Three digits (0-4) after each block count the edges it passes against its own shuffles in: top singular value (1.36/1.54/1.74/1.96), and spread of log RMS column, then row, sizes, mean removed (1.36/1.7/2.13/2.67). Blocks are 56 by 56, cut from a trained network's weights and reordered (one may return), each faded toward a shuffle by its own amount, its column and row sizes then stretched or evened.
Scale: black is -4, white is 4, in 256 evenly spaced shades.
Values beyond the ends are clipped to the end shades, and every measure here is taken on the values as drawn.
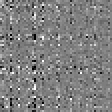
3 4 3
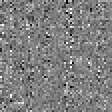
0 4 1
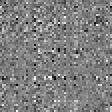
2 4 3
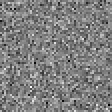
0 1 0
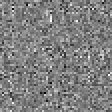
1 2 1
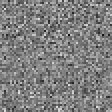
3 1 2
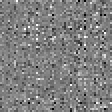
0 4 2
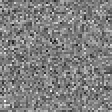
1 0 0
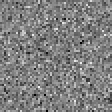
0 2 0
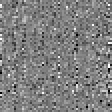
1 4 1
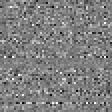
0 0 4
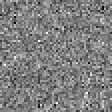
1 2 1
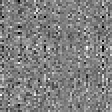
3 4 1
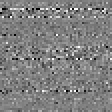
2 0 4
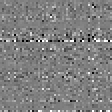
3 2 4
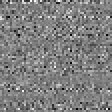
2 0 4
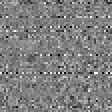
4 2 4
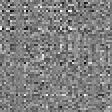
4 3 3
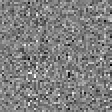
1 2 1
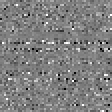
1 0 4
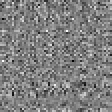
3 2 3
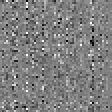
0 4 2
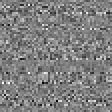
3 0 4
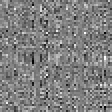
3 4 1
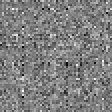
1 2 2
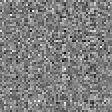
3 2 1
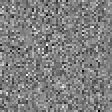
1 3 0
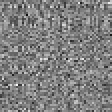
4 0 2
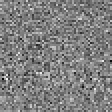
2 0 1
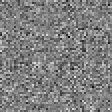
2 2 2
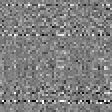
4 1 4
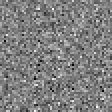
0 2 0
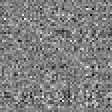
2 1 3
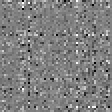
0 4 3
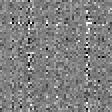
2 4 2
